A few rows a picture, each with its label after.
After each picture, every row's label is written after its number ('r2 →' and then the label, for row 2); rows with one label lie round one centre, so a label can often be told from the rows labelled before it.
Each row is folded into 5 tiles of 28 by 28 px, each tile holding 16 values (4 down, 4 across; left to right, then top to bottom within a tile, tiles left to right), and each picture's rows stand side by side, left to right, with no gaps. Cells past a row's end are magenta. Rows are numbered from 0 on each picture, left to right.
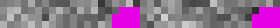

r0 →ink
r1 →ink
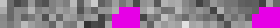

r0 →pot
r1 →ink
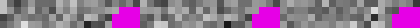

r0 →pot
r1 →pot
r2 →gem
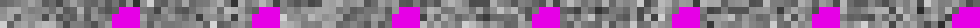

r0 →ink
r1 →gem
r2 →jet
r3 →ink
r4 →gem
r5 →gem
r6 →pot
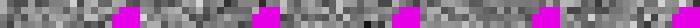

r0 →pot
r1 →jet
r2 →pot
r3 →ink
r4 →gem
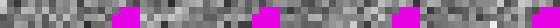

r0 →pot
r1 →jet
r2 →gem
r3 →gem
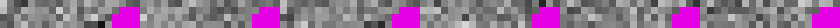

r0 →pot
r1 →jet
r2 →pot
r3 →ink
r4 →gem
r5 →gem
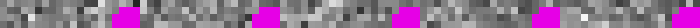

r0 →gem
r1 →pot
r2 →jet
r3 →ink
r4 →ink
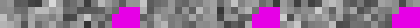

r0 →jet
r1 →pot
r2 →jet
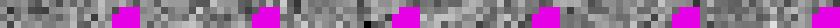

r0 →gem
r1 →ink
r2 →pot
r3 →jet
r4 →gem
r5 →gem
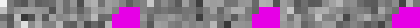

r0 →pot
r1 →gem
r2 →jet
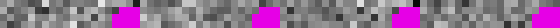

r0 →gem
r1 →jet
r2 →gem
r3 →pot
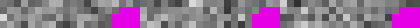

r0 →jet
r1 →jet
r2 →pot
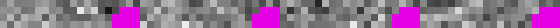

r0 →ink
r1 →ink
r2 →gem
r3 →jet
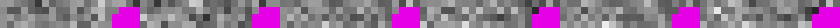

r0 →gem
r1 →jet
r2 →ink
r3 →ink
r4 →ink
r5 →ink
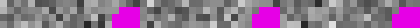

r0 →pot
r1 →gem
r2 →jet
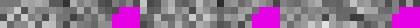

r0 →ink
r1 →pot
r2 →ink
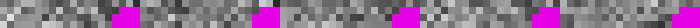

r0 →ink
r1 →gem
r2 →ink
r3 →ink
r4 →pot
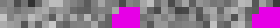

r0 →jet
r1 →gem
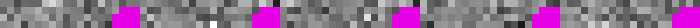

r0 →jet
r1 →gem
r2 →gem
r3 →pot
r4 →ink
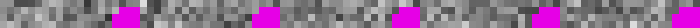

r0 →jet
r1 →pot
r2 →gem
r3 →ink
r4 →gem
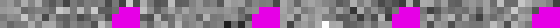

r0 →ink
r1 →pot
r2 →ink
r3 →gem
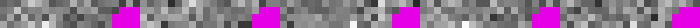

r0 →ink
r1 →jet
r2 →gem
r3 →ink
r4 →gem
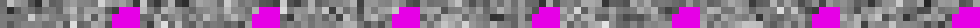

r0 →gem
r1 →pot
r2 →pot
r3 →ink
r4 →ink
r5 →ink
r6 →jet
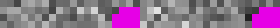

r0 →ink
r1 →ink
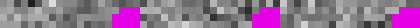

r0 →jet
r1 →ink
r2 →pot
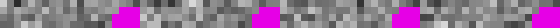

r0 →pot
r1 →jet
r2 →pot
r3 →pot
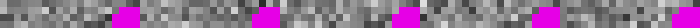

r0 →pot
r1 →ink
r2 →pot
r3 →pot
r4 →gem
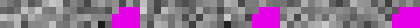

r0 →jet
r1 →pot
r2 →ink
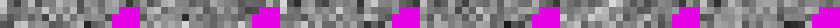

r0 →pot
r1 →ink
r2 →pot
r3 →pot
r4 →jet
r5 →pot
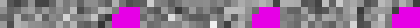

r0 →pot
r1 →gem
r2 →gem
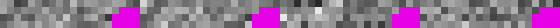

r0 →pot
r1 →pot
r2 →jet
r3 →ink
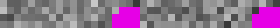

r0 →pot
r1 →gem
